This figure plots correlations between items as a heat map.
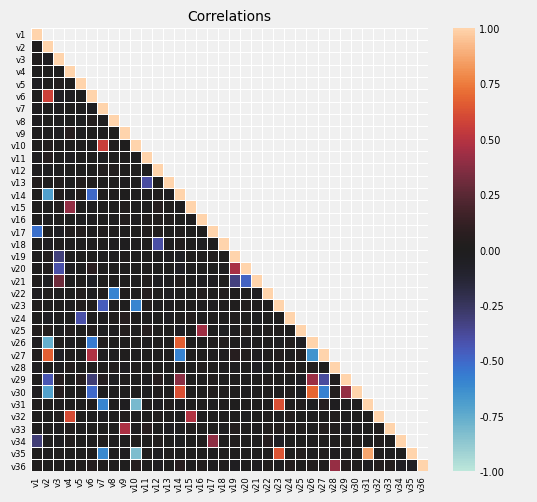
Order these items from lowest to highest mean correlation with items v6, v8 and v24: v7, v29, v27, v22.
v22, v29, v7, v27
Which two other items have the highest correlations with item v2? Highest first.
v27, v6
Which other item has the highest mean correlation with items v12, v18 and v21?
v3
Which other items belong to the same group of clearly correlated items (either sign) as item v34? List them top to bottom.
v1, v17
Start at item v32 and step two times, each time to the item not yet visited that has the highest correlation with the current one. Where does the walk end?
v15
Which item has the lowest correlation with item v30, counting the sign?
v2
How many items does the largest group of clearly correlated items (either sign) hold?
7
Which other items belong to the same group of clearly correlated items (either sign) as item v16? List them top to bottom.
v25
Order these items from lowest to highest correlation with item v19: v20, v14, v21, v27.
v21, v14, v27, v20
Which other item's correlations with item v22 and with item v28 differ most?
v8
